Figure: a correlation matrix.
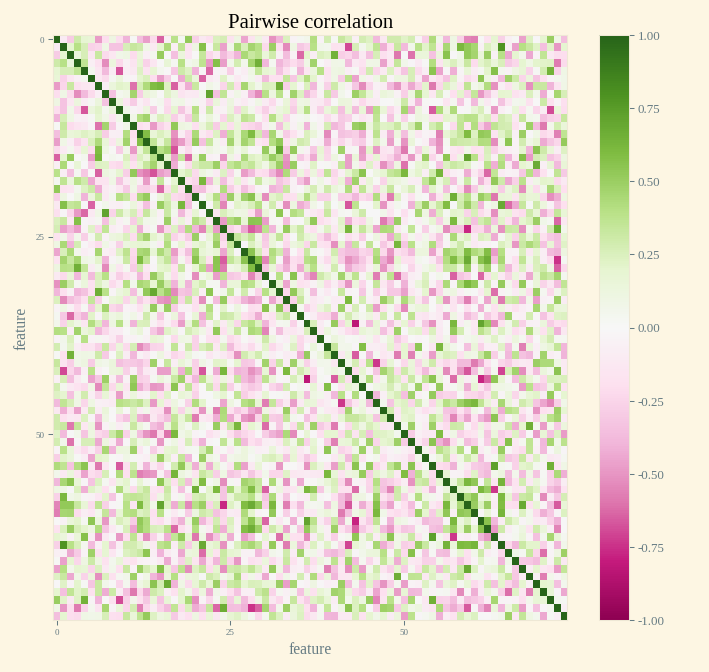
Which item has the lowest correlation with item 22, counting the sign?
4
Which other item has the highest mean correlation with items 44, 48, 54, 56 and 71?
63
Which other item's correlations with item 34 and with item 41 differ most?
60
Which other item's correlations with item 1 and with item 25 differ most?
64
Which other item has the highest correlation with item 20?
57
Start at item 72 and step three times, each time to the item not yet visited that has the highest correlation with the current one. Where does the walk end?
33
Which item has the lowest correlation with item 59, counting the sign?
24
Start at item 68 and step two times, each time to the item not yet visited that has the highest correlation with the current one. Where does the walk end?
26
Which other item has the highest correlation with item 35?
65
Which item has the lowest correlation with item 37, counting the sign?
30
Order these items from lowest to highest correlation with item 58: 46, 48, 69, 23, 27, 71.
48, 71, 69, 23, 27, 46
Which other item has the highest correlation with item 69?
16
